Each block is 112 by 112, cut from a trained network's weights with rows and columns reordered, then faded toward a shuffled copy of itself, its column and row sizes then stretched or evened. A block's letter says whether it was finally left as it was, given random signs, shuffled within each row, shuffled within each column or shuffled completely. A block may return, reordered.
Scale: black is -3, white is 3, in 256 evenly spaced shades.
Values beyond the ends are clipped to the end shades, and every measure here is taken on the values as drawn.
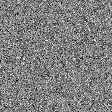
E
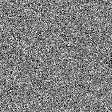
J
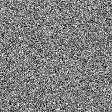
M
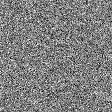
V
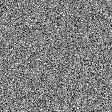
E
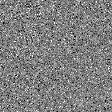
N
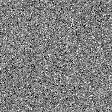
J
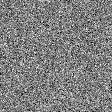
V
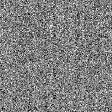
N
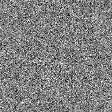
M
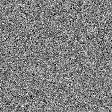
E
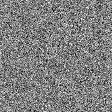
V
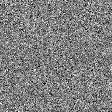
E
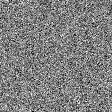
V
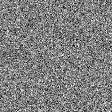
N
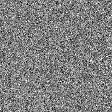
N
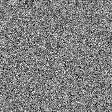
J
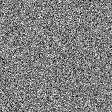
V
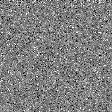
N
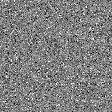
N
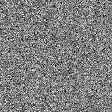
N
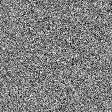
V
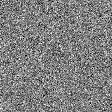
J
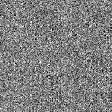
N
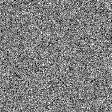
M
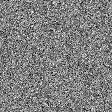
V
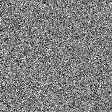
M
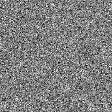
N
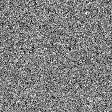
E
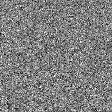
N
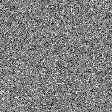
M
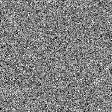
M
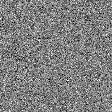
M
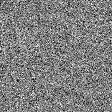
J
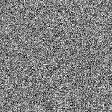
N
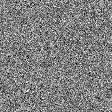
J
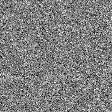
M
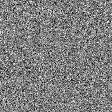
M
